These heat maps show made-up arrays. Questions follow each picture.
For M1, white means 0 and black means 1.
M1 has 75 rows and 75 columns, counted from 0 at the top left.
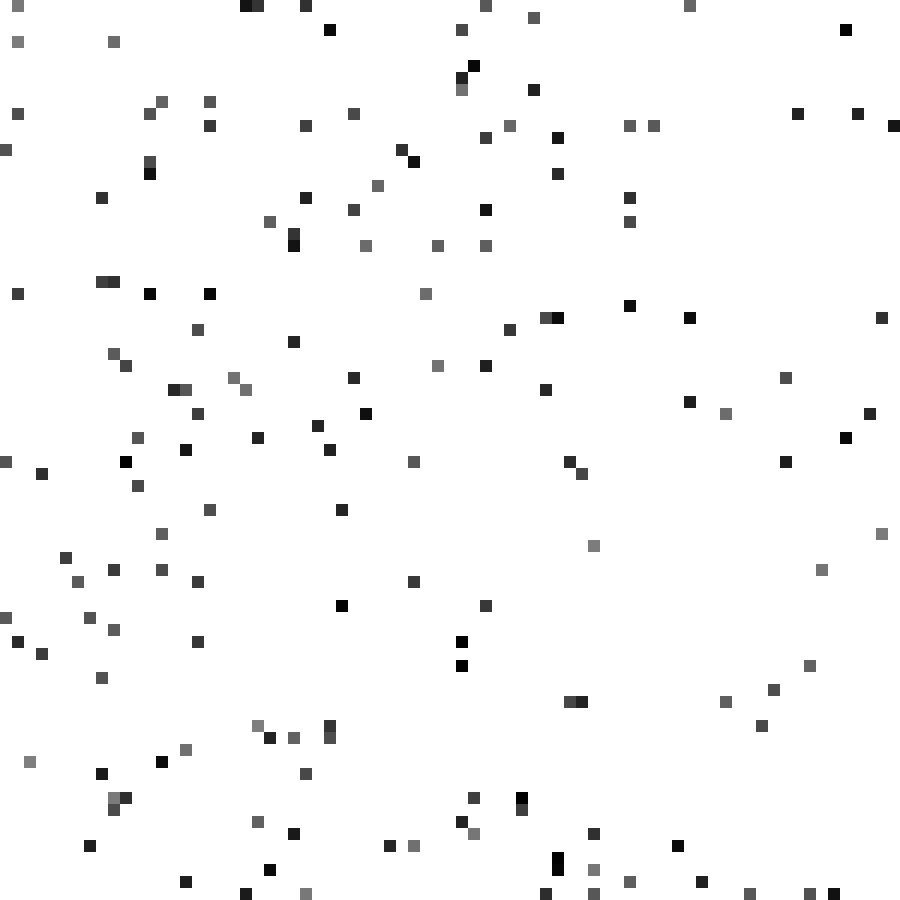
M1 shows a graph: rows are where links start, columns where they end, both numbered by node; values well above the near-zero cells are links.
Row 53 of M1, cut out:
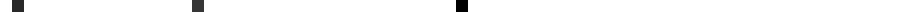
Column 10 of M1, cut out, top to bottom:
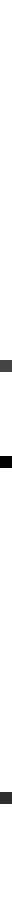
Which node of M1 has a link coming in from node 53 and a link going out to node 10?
node 38
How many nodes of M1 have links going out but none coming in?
8
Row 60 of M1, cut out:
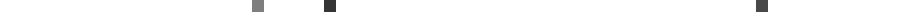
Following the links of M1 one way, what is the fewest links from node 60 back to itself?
4
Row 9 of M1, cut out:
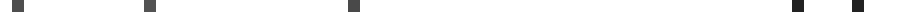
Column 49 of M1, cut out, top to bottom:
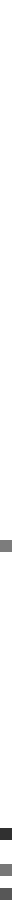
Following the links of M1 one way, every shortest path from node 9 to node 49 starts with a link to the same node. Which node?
node 66
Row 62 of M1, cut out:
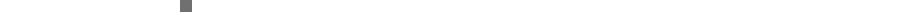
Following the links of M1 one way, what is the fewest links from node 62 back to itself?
8
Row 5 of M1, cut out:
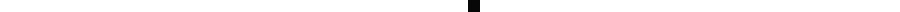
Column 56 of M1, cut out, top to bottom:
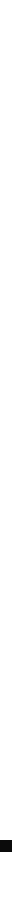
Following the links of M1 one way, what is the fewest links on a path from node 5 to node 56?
7
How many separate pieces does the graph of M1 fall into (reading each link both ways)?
4
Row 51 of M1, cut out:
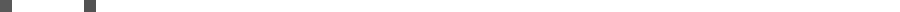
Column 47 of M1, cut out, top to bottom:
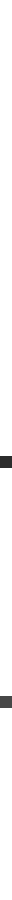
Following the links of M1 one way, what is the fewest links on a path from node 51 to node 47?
3
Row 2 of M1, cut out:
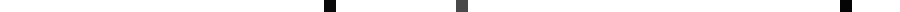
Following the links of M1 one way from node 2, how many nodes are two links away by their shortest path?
10
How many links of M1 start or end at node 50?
2
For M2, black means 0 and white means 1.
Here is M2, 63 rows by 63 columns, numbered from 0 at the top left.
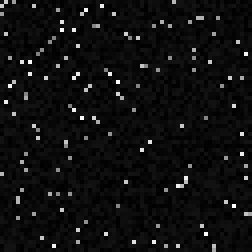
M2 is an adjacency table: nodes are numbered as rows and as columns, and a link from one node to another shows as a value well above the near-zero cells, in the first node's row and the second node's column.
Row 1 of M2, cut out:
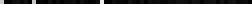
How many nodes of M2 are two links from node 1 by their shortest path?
4
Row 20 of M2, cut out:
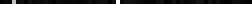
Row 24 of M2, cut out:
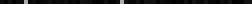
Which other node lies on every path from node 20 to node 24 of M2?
node 6
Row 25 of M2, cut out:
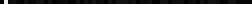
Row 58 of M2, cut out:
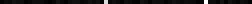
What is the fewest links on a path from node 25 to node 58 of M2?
7
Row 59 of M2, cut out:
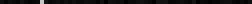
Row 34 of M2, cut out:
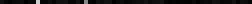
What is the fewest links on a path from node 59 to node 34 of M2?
7
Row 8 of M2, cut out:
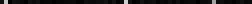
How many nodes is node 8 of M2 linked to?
3
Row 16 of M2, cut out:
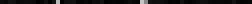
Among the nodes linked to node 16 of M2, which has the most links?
node 14
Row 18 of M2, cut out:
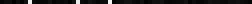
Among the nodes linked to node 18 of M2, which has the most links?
node 19
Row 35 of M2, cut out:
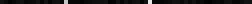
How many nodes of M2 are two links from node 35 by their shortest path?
2
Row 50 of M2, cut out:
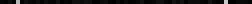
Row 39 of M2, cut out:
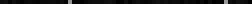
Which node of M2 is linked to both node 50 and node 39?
node 56
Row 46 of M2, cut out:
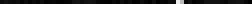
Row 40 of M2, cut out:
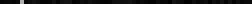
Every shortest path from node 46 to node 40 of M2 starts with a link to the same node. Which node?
node 44
